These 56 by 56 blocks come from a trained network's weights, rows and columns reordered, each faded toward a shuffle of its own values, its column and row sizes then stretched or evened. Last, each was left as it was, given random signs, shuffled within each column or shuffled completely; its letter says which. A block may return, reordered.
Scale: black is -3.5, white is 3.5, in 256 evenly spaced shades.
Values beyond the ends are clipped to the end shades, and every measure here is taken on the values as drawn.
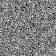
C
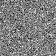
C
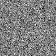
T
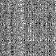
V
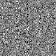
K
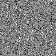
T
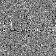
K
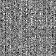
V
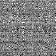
V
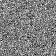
C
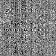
V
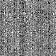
V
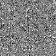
K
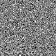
T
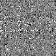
K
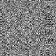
V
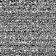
V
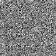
K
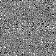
K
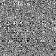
V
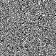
T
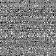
V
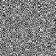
V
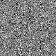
T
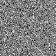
T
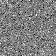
C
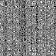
V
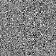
K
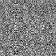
V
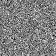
C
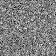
C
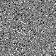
T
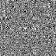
V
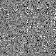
K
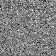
C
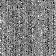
T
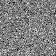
C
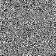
K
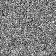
C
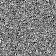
C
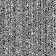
T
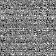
V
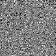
K
